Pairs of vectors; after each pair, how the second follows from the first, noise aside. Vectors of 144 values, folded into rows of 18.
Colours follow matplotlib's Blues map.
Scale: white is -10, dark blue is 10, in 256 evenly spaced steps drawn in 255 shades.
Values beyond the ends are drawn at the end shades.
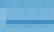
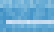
negated, scaled up.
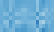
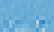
negated, partly zeroed.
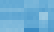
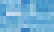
wrapped around, negated, scaled up.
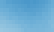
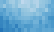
negated, scaled up.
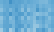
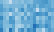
negated, scaled up.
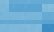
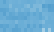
negated, partly zeroed.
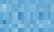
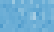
reversed, negated, partly zeroed.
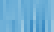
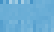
reversed, negated, partly zeroed.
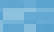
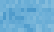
negated, partly zeroed.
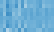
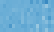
reversed, negated, partly zeroed.
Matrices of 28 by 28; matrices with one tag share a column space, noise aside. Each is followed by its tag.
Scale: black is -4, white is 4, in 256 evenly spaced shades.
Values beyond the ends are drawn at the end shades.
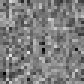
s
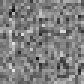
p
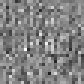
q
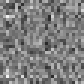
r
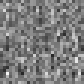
q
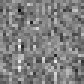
q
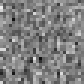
q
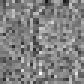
s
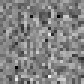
p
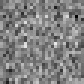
p
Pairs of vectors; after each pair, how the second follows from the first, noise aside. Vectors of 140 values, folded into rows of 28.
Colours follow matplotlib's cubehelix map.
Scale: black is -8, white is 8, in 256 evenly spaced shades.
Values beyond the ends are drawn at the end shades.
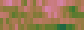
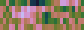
wrapped around, scaled up.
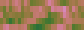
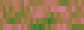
shrunk.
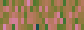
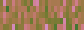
negated, partly zeroed.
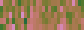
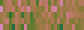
negated, partly zeroed.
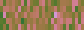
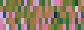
negated, scaled up.
